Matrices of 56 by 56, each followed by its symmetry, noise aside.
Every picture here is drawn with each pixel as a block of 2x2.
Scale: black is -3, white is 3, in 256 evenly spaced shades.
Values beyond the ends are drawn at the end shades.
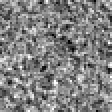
symmetric across the other diagonal.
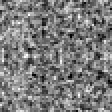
mirrored top to bottom.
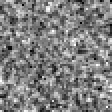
antisymmetric.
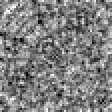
symmetric.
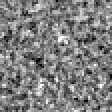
antisymmetric.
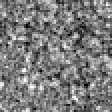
symmetric across the other diagonal.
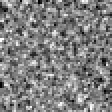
antisymmetric.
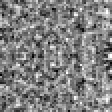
mirrored top to bottom.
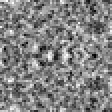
mirrored top to bottom.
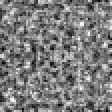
mirrored top to bottom.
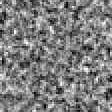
same after a half turn.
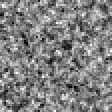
symmetric across the other diagonal.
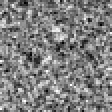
antisymmetric.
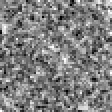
symmetric across the other diagonal.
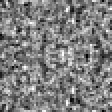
mirrored top to bottom.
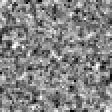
same after a half turn.
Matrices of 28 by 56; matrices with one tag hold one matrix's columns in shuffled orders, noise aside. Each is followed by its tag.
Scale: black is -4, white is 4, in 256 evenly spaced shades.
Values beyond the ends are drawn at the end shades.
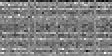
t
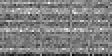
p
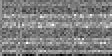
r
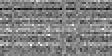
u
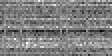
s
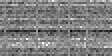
s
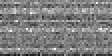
p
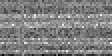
r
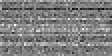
u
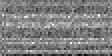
r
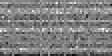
p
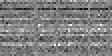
u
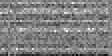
p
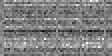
s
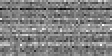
u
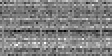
s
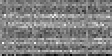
r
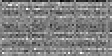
t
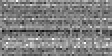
s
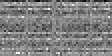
t
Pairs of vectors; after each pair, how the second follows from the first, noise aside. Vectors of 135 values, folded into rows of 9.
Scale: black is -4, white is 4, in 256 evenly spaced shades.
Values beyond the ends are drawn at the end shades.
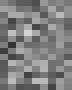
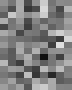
reversed, negated.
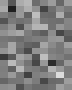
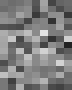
shuffled.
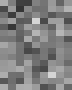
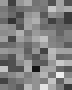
reversed, negated.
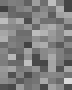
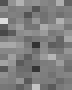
wrapped around, partly zeroed.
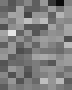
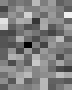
wrapped around, negated.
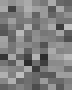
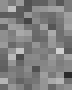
wrapped around, partly zeroed.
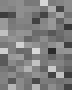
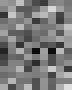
sign-scrambled.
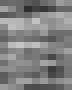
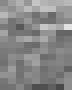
wrapped around, partly zeroed.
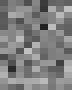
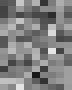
wrapped around, negated.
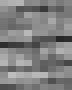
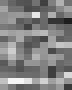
wrapped around, negated.
